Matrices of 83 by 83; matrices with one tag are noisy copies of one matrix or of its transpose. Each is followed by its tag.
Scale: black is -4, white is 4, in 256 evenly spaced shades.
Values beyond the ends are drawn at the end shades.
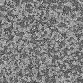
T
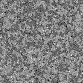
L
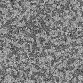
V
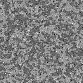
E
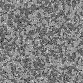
E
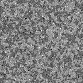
L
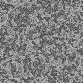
E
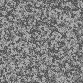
T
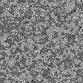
L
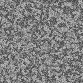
T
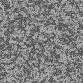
E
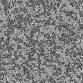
E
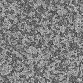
L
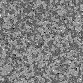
L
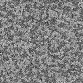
T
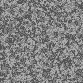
L
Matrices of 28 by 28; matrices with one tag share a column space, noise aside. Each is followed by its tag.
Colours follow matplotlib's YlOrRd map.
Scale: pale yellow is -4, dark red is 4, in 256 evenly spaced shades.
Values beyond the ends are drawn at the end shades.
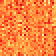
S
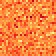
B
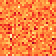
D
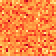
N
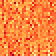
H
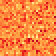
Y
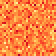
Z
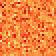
B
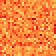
D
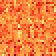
H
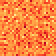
B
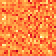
Y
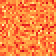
Z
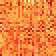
S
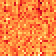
H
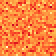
Z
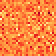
D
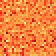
N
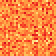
B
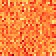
H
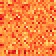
Y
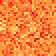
D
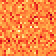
Y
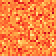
B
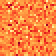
Z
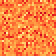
B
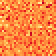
Z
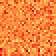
N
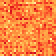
H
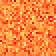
B
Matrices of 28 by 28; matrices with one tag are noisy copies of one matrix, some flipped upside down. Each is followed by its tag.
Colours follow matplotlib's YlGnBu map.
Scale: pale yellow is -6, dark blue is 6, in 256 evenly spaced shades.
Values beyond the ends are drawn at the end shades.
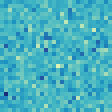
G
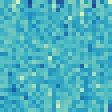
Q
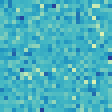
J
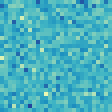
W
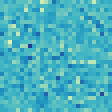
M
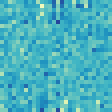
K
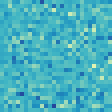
J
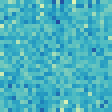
K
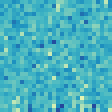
Q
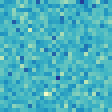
W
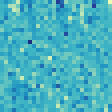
Q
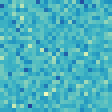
W
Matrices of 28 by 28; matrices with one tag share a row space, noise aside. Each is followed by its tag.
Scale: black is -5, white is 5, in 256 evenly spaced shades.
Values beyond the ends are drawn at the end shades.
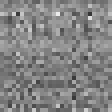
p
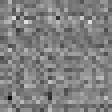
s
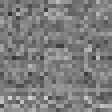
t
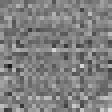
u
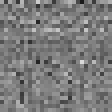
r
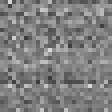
s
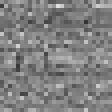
t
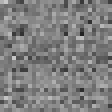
u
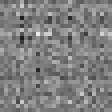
r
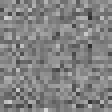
p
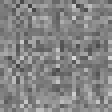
p
